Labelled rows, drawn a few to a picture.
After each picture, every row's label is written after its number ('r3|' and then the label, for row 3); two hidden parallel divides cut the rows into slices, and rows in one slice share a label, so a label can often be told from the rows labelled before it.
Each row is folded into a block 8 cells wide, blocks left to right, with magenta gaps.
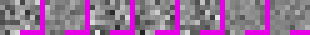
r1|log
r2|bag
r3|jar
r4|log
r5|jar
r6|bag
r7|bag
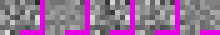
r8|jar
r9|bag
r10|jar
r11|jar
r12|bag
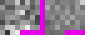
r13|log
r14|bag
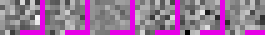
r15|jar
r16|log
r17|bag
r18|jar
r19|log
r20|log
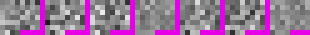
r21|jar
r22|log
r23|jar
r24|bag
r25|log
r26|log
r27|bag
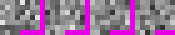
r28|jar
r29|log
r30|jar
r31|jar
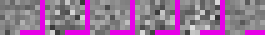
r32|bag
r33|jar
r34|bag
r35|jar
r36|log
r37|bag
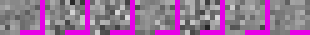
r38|bag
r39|jar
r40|jar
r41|bag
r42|jar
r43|bag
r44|bag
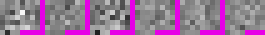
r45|log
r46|bag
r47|log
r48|bag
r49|bag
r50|bag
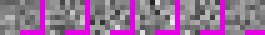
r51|bag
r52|jar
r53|log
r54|jar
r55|jar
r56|bag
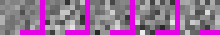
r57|bag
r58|log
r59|log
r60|jar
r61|jar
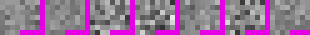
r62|bag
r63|bag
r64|log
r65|jar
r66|bag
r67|jar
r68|bag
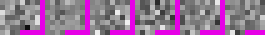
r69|jar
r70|bag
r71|jar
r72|log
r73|log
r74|jar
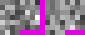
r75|jar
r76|log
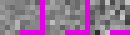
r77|bag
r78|bag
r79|log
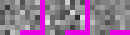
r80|log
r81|jar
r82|bag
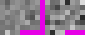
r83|bag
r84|log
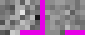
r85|log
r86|bag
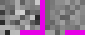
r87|log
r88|bag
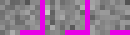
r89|bag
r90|bag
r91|bag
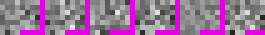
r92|log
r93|log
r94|jar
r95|log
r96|bag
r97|log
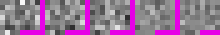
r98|jar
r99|jar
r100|log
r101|bag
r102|bag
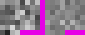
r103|log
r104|bag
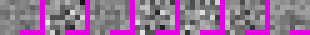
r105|bag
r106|jar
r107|bag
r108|jar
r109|log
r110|jar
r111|bag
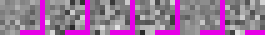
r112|bag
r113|jar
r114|log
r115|log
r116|bag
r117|log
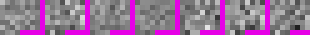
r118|bag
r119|jar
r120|bag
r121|bag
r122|log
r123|jar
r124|jar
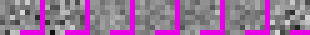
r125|log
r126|log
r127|bag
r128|bag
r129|bag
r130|bag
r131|jar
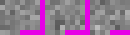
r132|bag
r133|bag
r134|bag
